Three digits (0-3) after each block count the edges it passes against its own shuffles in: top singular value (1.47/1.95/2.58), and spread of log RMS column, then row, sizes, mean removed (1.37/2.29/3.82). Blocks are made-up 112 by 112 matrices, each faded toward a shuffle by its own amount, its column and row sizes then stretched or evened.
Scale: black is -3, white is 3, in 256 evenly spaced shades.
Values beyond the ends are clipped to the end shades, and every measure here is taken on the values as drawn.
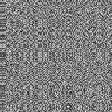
3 0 0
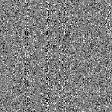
2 2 0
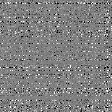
0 2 3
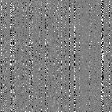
3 3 1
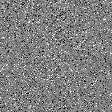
1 1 0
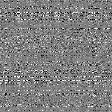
2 1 3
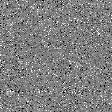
1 1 1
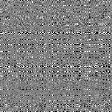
3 2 3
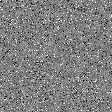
0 0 1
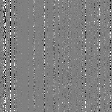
3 3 0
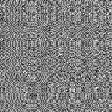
3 0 0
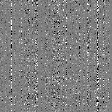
1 3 1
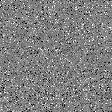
1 0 1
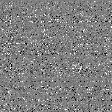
0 1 2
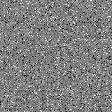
2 0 0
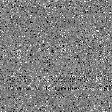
1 1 2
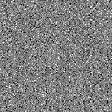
2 1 0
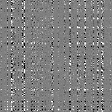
3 3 2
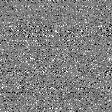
1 0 2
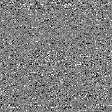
1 1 2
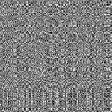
3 1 2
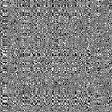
3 2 2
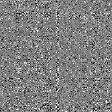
2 2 2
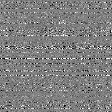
2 1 3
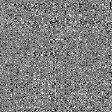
1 2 2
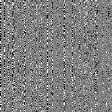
2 3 0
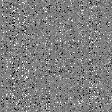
1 2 1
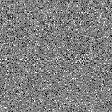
2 0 1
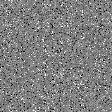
0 1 0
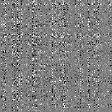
1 3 2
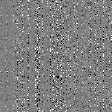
0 3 1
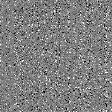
0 2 0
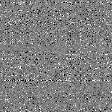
1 1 2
